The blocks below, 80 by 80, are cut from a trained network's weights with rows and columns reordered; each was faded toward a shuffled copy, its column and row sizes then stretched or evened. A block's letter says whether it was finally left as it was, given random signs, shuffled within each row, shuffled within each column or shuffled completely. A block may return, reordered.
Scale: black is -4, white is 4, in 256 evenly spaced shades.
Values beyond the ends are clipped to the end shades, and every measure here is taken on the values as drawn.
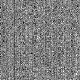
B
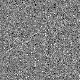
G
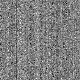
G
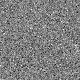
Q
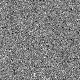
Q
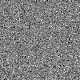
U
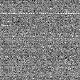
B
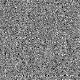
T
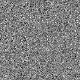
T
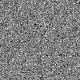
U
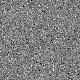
Q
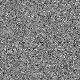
U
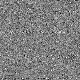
U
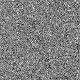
G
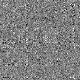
B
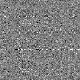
B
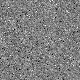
Q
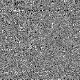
T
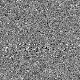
U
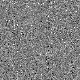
G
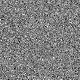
U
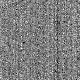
G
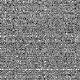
B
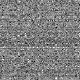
B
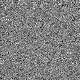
U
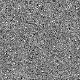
G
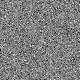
Q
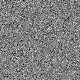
Q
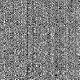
B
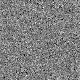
Q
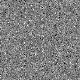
G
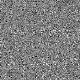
T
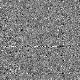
T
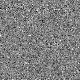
U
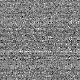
B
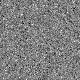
Q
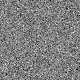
Q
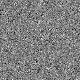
U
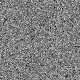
Q
